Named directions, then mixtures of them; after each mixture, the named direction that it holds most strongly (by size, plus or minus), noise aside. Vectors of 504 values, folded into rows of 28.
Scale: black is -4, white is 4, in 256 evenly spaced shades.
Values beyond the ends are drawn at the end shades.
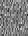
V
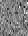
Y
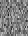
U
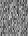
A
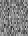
U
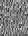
V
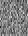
A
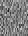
V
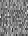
U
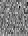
Y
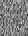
V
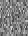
U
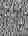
V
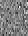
Y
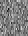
U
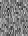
U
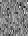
Y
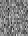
U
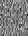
V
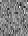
Y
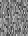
U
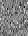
Y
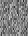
A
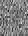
V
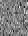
Y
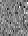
Y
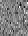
Y
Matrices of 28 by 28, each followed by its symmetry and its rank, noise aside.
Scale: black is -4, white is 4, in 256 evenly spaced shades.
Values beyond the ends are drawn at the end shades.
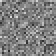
symmetric, rank six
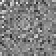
symmetric, rank seven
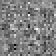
no symmetry, rank six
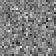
no symmetry, rank seven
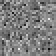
symmetric, rank six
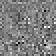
no symmetry, rank six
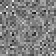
symmetric, rank six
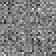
no symmetry, rank six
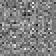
no symmetry, rank five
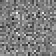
no symmetry, rank six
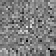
symmetric, rank six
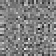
antisymmetric, rank six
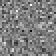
no symmetry, rank seven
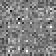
symmetric, rank six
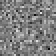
no symmetry, rank seven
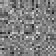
symmetric, rank five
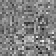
no symmetry, rank five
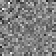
symmetric, rank five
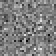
antisymmetric, rank six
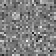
symmetric, rank five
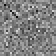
symmetric, rank seven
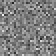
no symmetry, rank six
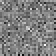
symmetric, rank seven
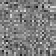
no symmetry, rank six
